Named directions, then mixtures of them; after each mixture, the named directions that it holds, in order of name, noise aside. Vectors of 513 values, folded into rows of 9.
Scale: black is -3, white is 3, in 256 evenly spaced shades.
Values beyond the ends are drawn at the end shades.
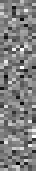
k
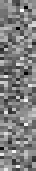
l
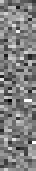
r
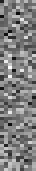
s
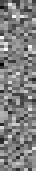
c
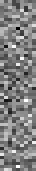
l, r.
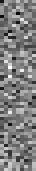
s.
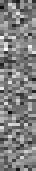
c, s.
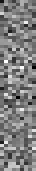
c, k, s.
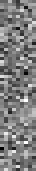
l.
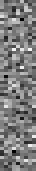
k, l, s.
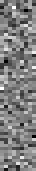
c, k, s.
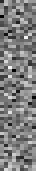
s.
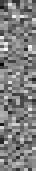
c.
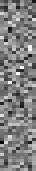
c, k, r.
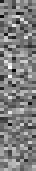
s.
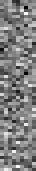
l.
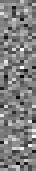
k.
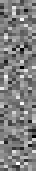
k.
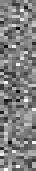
l, r, s.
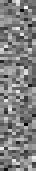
l.
